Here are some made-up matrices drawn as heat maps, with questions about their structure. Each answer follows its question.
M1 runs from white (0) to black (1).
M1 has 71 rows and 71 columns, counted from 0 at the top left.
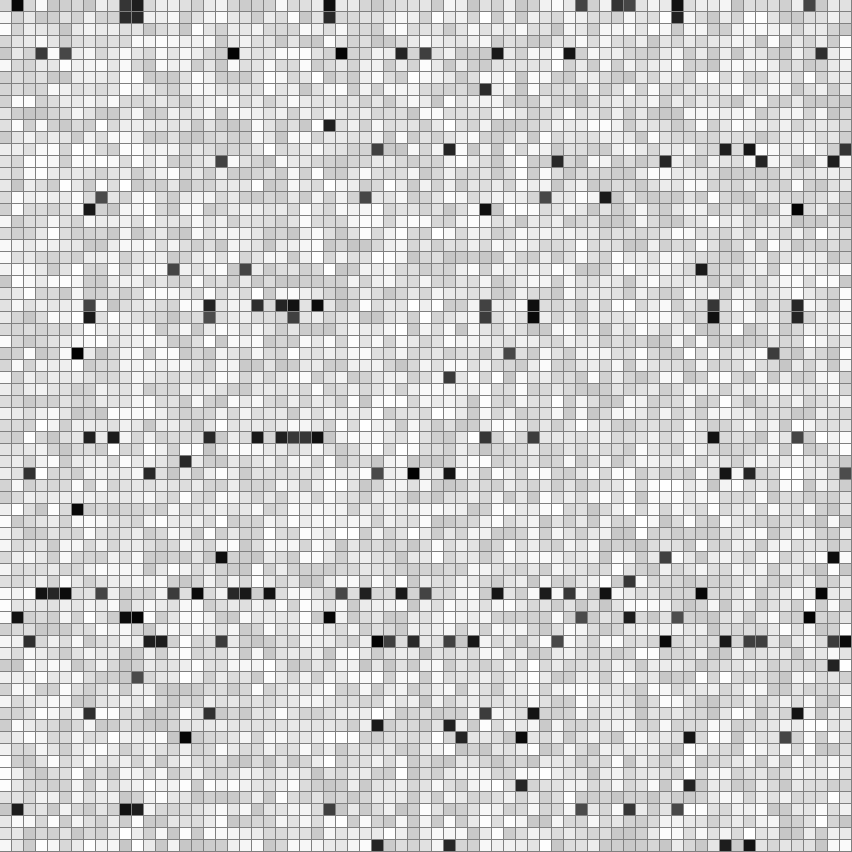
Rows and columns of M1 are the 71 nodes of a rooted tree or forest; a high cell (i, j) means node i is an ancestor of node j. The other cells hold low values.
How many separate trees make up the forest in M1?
7
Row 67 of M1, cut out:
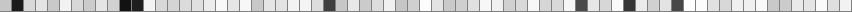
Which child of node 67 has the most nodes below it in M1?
1
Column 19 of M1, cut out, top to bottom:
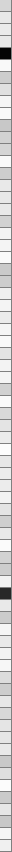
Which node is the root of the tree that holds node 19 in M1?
49
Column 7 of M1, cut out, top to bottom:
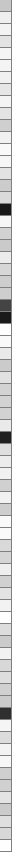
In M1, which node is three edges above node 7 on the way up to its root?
26
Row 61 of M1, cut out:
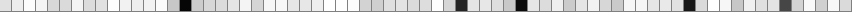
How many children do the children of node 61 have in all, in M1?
3
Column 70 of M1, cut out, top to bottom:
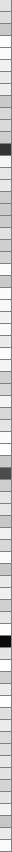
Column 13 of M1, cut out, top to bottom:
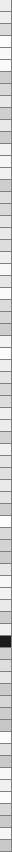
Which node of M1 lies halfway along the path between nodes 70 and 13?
39
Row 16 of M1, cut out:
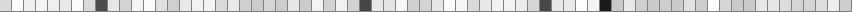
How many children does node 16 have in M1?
4
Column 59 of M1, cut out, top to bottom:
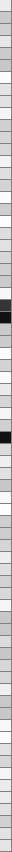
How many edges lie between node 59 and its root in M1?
3
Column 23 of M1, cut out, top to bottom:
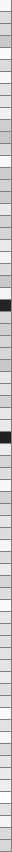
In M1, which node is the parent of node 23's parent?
36
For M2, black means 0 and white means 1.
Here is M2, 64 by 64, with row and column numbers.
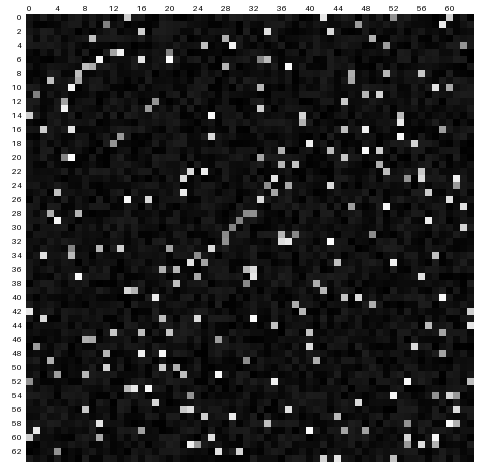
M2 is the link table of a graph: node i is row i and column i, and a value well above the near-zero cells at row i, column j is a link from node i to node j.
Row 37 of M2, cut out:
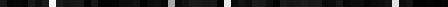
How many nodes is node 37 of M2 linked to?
4
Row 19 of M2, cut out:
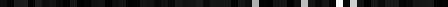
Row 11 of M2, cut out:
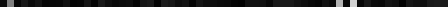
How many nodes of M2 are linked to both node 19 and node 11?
2
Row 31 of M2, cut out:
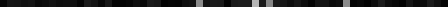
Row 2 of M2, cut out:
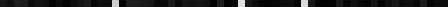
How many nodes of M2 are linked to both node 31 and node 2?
0
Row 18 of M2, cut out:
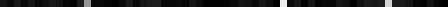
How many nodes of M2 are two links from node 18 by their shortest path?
4
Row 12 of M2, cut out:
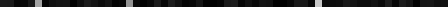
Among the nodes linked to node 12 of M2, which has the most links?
node 45
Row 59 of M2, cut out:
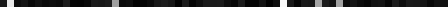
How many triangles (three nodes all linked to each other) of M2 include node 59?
3
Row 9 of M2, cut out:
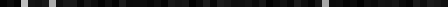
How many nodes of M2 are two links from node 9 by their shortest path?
5
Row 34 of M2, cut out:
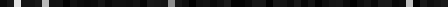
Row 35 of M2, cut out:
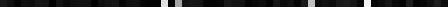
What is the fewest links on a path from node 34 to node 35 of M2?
4
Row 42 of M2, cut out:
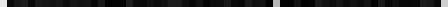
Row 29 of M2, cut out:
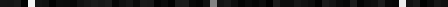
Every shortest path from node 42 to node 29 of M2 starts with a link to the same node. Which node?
node 63
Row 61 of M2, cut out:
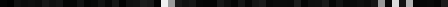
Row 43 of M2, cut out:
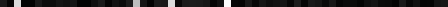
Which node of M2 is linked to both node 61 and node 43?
node 24
